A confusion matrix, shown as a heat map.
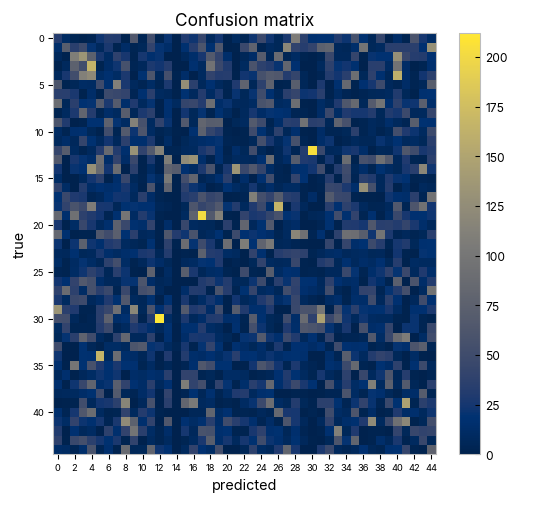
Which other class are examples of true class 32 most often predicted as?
41
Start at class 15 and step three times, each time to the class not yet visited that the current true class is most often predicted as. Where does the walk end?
36
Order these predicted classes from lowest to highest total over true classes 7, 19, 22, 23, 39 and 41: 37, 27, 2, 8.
27, 2, 37, 8
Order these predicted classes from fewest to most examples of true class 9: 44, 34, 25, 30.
25, 44, 30, 34
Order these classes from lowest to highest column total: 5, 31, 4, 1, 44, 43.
1, 31, 43, 5, 44, 4
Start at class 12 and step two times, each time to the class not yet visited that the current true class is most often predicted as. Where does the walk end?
31
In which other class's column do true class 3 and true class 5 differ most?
4
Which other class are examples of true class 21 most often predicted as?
28
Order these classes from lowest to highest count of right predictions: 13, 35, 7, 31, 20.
20, 31, 7, 35, 13
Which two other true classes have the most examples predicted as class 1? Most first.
27, 12
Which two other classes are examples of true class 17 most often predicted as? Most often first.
23, 44
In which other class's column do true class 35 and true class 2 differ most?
3
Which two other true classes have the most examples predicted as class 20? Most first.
22, 41
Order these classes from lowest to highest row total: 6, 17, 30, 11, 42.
11, 6, 42, 17, 30
